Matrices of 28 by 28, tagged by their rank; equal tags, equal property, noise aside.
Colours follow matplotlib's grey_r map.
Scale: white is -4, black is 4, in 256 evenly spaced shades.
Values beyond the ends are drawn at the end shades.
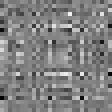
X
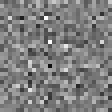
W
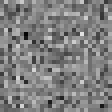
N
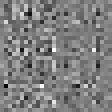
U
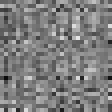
U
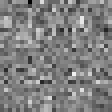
W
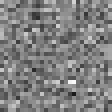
N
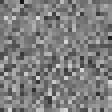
N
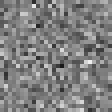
W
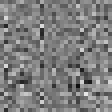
U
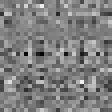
X
